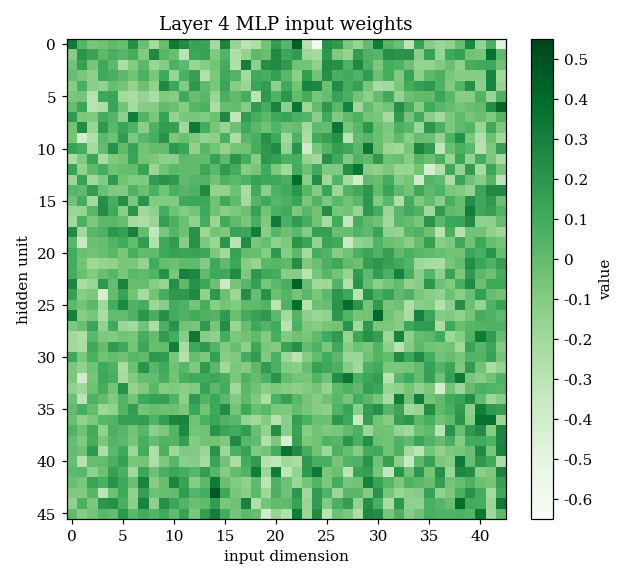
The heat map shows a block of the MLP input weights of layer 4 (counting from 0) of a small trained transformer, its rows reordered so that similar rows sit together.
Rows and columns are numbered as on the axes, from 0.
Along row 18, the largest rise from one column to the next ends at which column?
37
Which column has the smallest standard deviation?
4
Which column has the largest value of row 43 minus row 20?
14
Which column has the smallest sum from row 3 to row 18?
2
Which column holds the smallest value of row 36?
28
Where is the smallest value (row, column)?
0, 24
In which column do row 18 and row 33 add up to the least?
36
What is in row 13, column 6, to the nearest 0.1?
-0.1
